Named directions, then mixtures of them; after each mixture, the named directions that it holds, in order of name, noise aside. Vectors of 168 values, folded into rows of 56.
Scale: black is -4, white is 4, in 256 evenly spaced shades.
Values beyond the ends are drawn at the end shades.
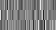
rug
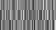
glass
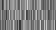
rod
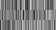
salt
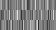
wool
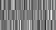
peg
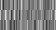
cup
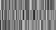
rod, salt.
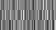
glass.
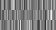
peg.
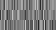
rug.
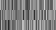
rug, salt.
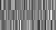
peg.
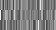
cup, rug.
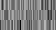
peg, rod.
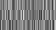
glass.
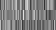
salt.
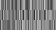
salt.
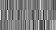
rug.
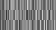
glass, peg, rod.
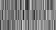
salt.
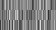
glass, rod, wool.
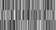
cup, salt.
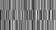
glass, peg, rod.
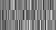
peg, rod, salt.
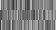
glass, salt, wool.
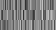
peg, rug, salt.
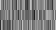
glass, salt.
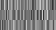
glass, rod, rug.
